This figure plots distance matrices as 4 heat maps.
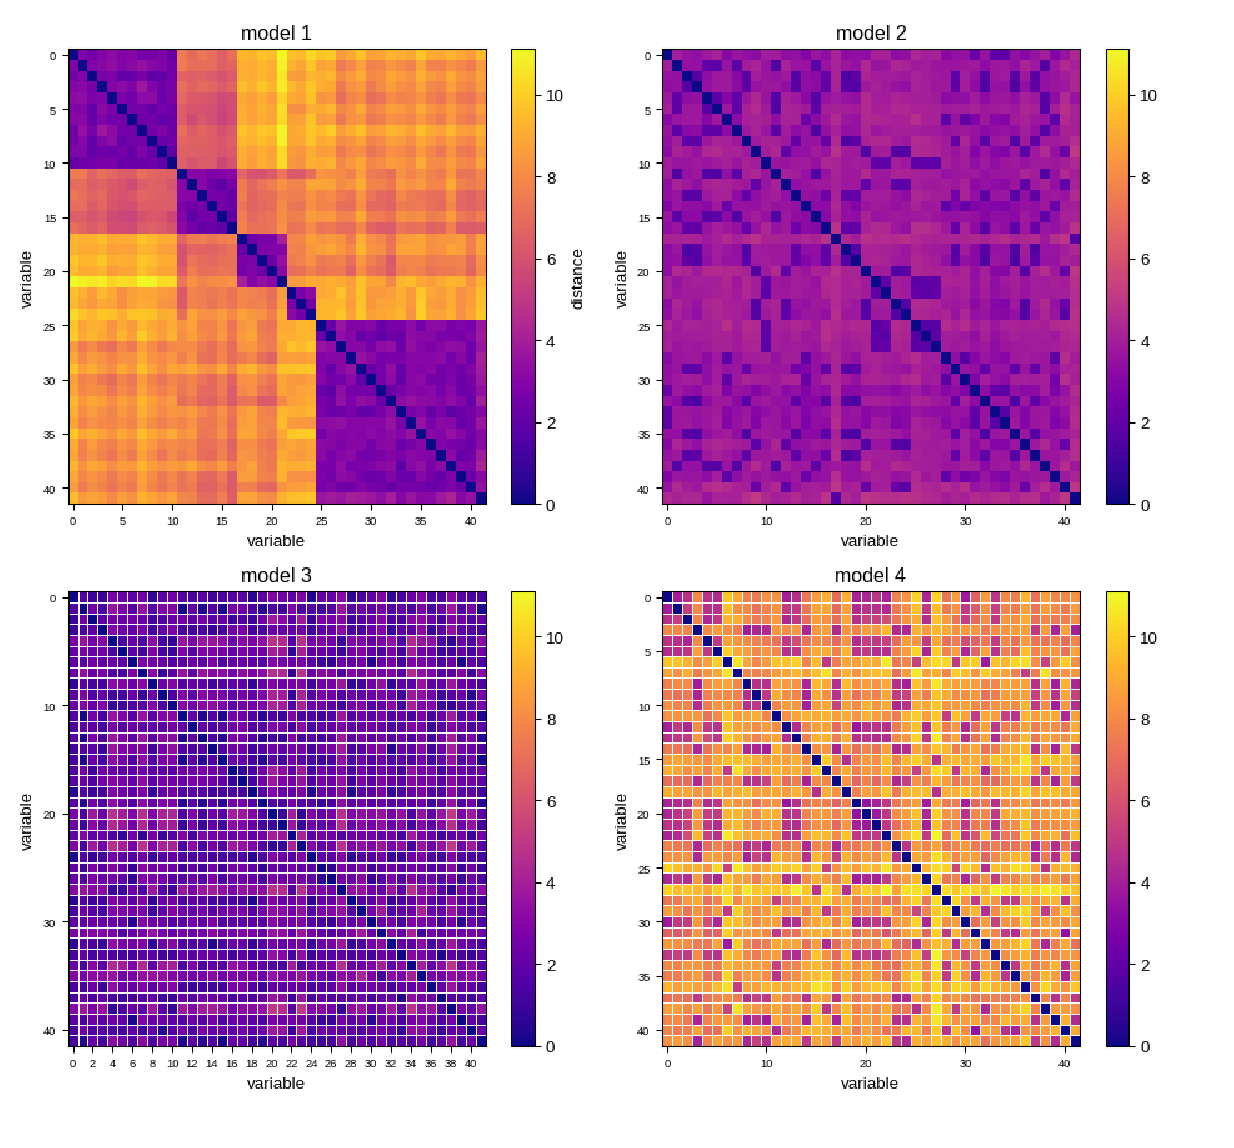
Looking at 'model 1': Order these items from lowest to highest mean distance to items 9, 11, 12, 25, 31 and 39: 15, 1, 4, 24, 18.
15, 4, 1, 18, 24
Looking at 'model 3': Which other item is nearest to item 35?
31
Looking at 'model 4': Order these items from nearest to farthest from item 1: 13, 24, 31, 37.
13, 31, 37, 24
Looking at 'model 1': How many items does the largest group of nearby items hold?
17
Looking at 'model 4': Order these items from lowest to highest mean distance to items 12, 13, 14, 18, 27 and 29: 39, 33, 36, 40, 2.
2, 33, 39, 40, 36
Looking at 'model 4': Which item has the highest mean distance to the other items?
27
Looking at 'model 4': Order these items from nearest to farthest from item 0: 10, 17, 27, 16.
17, 10, 16, 27
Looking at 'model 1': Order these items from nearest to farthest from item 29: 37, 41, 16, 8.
37, 41, 16, 8
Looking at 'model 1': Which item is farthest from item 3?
21
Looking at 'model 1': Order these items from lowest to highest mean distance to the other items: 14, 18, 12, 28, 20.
28, 14, 12, 20, 18
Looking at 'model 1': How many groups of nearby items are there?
5
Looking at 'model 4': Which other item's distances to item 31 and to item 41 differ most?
40
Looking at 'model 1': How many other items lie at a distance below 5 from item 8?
10
